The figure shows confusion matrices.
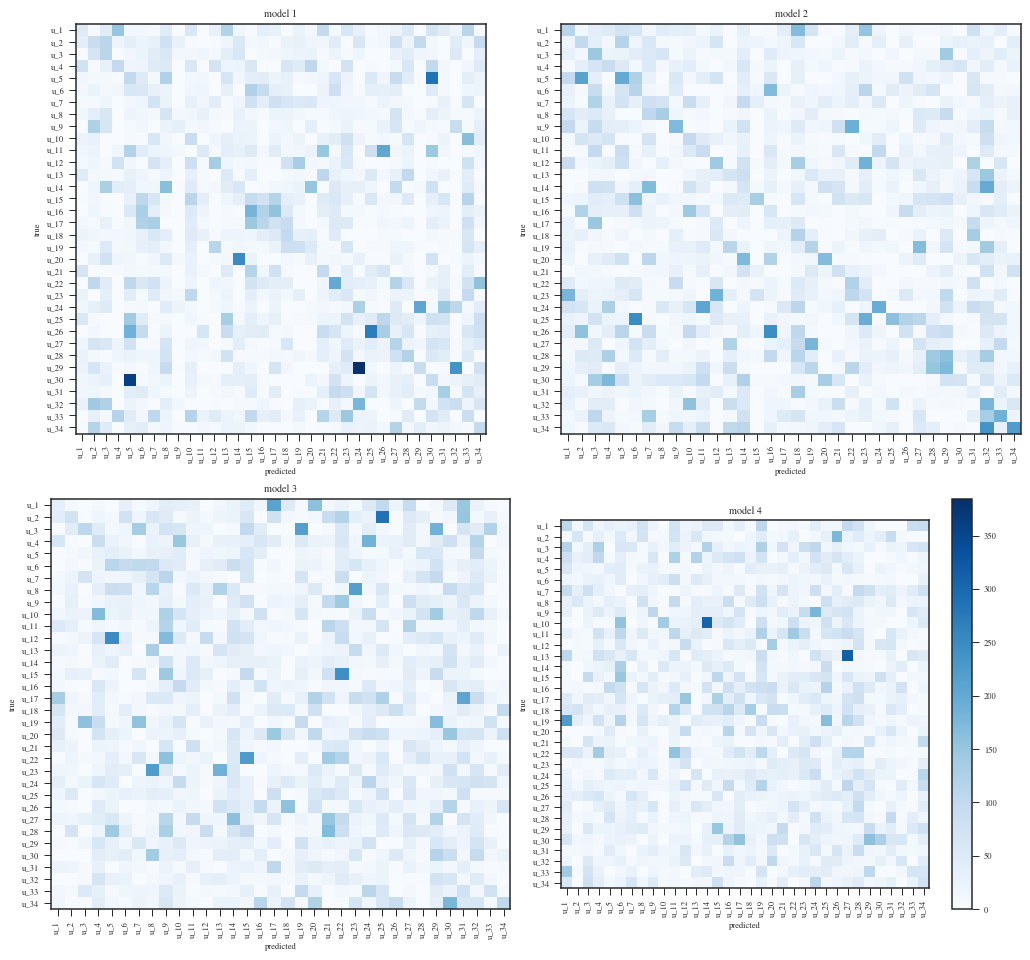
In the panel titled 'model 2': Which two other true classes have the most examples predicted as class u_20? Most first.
u_30, u_14
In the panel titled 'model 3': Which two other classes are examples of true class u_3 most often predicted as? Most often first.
u_19, u_29
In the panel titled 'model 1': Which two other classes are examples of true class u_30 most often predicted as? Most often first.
u_5, u_22
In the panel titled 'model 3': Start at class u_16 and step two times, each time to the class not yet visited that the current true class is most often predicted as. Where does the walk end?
u_4
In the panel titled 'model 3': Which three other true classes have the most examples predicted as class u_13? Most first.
u_23, u_8, u_26
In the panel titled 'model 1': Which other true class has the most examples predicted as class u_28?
u_13
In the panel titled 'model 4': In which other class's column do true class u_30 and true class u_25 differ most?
u_17
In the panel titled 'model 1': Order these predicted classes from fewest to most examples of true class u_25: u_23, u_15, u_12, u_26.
u_12, u_15, u_23, u_26
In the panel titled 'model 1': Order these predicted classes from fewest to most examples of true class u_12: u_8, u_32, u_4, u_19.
u_32, u_8, u_4, u_19
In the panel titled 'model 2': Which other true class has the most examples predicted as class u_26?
u_25
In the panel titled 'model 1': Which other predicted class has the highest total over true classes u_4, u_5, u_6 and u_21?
u_30
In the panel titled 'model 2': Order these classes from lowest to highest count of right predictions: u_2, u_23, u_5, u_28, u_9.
u_23, u_2, u_28, u_9, u_5
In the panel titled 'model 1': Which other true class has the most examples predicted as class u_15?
u_16
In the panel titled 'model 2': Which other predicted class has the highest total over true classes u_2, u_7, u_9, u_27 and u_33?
u_3
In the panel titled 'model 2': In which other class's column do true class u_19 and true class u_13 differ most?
u_27
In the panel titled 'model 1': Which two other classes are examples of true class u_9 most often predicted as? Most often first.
u_2, u_32
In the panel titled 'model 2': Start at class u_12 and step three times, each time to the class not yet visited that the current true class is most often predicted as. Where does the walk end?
u_18
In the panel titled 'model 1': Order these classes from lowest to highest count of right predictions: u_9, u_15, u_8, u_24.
u_9, u_8, u_15, u_24
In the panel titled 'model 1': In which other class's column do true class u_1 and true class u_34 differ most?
u_4
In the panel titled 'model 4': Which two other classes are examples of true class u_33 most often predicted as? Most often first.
u_1, u_29
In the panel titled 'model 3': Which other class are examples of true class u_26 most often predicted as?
u_18
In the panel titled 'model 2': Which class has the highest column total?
u_32
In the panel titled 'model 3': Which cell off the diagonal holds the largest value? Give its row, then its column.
u_2, u_25
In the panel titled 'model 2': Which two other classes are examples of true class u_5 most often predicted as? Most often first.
u_2, u_6
